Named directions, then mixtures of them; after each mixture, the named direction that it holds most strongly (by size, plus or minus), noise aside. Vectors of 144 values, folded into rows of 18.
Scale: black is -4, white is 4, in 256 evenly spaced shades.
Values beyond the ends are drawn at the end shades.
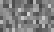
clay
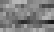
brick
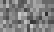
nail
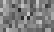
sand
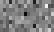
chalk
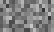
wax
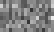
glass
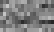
brick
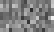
glass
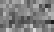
brick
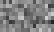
chalk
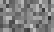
wax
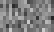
glass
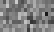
nail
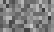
wax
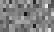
chalk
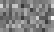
glass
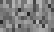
clay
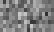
nail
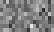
wax
